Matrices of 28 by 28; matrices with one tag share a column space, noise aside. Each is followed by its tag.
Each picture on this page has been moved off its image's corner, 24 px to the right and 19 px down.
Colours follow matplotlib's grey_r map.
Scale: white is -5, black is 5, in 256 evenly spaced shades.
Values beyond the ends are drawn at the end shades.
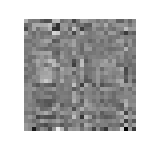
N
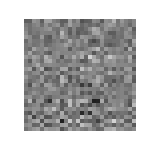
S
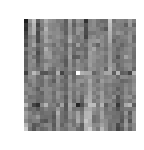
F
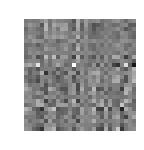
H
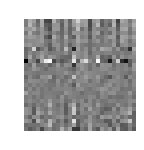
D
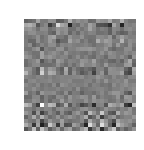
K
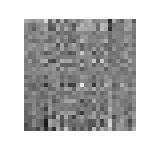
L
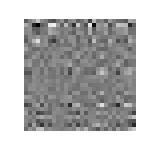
K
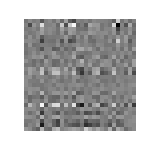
K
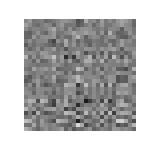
S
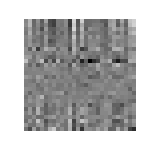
D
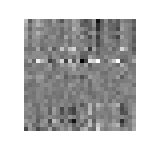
D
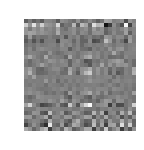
K
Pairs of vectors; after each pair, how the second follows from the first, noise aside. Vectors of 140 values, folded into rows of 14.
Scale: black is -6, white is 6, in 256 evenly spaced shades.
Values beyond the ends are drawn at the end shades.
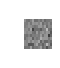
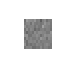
wrapped around, negated, shrunk.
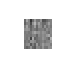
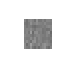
wrapped around, negated, shrunk.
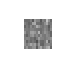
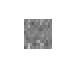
reversed, partly zeroed.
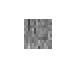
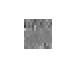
wrapped around, negated, partly zeroed.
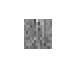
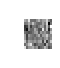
wrapped around, negated, scaled up.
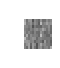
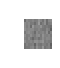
reversed, negated, shrunk.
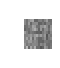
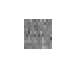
reversed, partly zeroed.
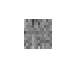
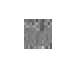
reversed, negated, partly zeroed.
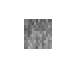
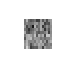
wrapped around, negated, scaled up.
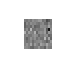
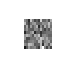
wrapped around, negated, scaled up.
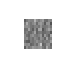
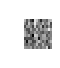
wrapped around, negated, scaled up.
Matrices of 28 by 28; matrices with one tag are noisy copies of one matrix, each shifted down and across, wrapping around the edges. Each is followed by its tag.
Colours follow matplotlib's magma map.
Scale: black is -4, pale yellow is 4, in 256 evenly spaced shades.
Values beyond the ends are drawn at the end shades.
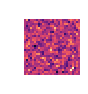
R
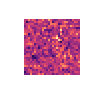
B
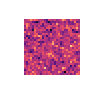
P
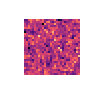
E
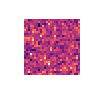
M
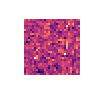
B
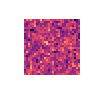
M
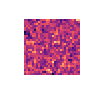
B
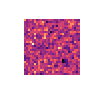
B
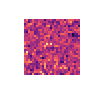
B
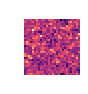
B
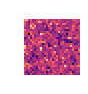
E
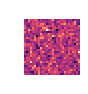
M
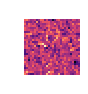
B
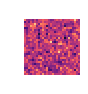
M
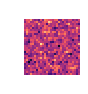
P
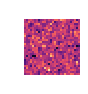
M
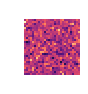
P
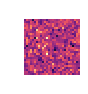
E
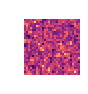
M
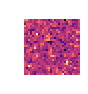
P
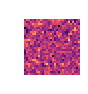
R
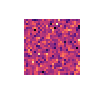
R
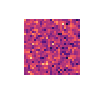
M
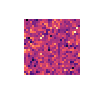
E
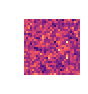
E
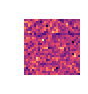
P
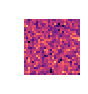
M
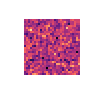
P
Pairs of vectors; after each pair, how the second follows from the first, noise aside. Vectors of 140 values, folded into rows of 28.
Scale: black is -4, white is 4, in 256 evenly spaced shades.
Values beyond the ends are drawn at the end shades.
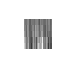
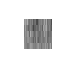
reversed, negated, shrunk.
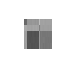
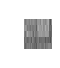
reversed, negated, shrunk.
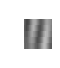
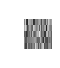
sign-scrambled.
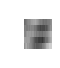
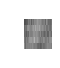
reversed, negated, shrunk.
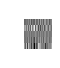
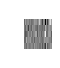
wrapped around, partly zeroed.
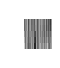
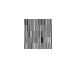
wrapped around, partly zeroed.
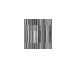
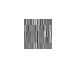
negated, partly zeroed.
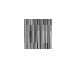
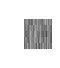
negated, shrunk.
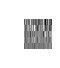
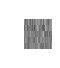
negated, shrunk.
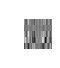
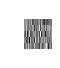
shuffled.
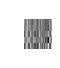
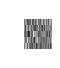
shuffled.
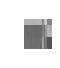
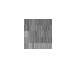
reversed, shrunk.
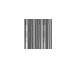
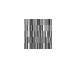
wrapped around.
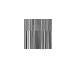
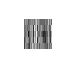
wrapped around.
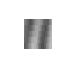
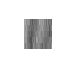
reversed, shrunk.
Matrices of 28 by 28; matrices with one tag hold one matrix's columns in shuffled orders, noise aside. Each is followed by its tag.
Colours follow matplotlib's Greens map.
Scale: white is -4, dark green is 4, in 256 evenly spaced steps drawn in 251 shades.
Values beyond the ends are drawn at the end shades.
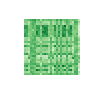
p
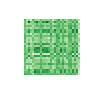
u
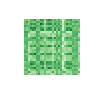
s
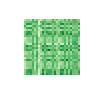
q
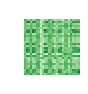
u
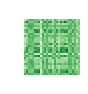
u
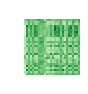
p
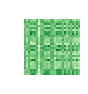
q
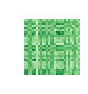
q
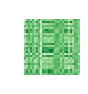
u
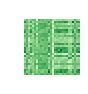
u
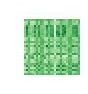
p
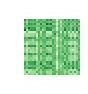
s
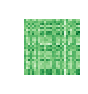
q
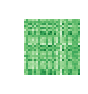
q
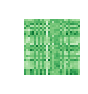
q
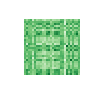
q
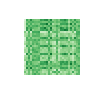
s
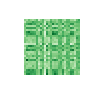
q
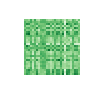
q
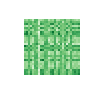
q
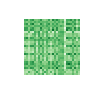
s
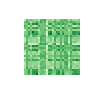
q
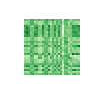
p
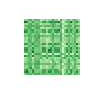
u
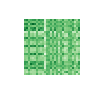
s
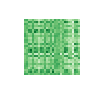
u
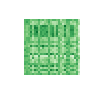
p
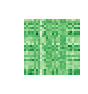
q
